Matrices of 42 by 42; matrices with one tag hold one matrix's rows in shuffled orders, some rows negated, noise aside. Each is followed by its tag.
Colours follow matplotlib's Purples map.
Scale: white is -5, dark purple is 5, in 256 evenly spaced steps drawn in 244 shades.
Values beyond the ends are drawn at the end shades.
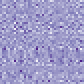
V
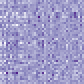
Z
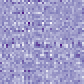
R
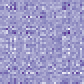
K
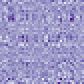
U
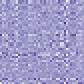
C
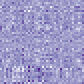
R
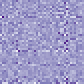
C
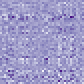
U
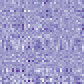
R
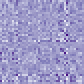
C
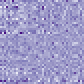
Z
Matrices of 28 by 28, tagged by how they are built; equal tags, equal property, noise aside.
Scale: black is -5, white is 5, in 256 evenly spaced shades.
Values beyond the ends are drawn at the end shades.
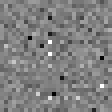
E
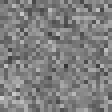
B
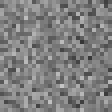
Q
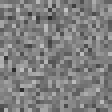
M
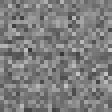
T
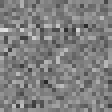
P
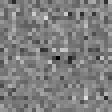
P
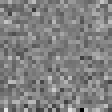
P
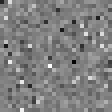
E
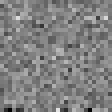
P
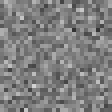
M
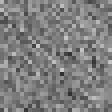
B
